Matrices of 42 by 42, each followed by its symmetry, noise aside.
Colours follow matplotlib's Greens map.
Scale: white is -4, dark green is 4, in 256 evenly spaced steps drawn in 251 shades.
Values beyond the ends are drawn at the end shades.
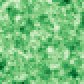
symmetric.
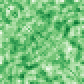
symmetric.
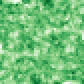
same after a half turn.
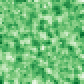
antisymmetric.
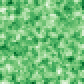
antisymmetric.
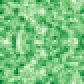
mirrored top to bottom.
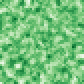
symmetric across the other diagonal.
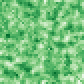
no symmetry.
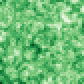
symmetric across the other diagonal.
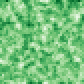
no symmetry.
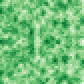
mirrored top to bottom.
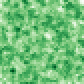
symmetric across the other diagonal.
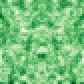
mirrored left to right.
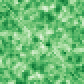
same after a half turn.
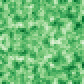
mirrored top to bottom.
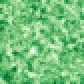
symmetric across the other diagonal.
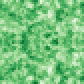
mirrored top to bottom.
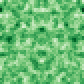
mirrored left to right.
